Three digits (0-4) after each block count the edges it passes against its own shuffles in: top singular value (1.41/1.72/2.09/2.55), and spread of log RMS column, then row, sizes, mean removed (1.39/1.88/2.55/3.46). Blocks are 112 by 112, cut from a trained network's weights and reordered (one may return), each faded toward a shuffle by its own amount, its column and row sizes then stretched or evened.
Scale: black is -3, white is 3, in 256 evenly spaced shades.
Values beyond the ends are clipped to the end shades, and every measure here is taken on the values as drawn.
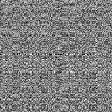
4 1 1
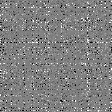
0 3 4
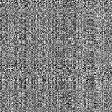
4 0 3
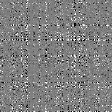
3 4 3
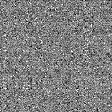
2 1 0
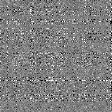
0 3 4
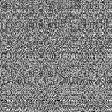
4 0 1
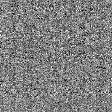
1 0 2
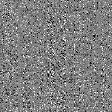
2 3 0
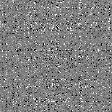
0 3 3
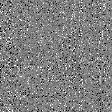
0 3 1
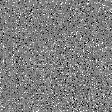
1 2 0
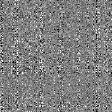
0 4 3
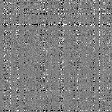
1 4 4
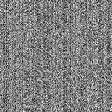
3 0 0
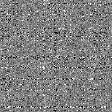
0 3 4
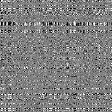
4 3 4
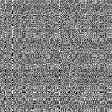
4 3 1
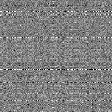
4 0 3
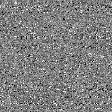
2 0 3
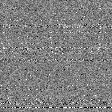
2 0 3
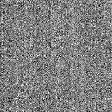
2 1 1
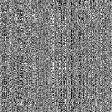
3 3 1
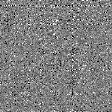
2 2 3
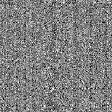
2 1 1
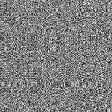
3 1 0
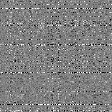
3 2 4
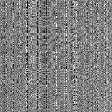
4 4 1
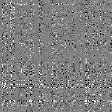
3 4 3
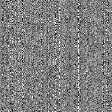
2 4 0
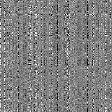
3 4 2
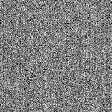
1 1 0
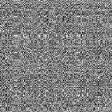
4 3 1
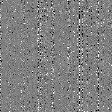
2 4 0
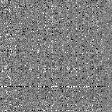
2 3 2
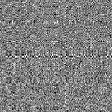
4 1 2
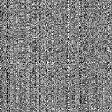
3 3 2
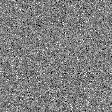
0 1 0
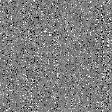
0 3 0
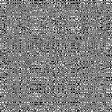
4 3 4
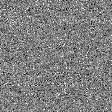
0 0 2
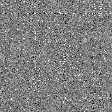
1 2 1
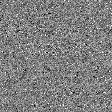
0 0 1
